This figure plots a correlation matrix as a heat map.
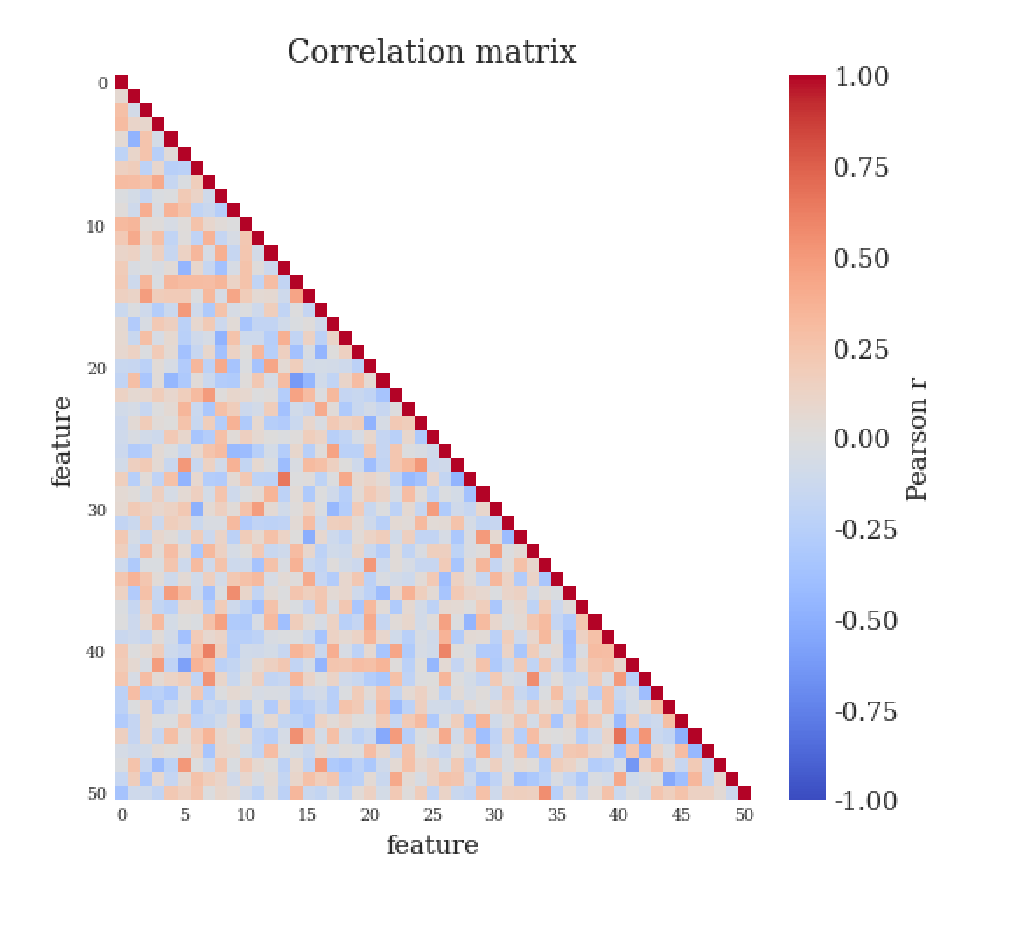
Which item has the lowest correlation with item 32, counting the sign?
15
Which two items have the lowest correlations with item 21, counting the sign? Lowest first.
14, 46
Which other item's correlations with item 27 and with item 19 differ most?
5
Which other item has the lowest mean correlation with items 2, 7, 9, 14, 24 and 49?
21
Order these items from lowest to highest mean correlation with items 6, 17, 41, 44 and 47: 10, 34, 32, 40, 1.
10, 1, 40, 32, 34
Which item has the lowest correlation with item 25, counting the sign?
41
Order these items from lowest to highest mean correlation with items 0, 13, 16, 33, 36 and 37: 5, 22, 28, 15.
22, 15, 5, 28
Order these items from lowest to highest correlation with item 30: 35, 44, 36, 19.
36, 44, 19, 35
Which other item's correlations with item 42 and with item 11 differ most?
46
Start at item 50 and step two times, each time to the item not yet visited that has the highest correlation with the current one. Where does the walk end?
20
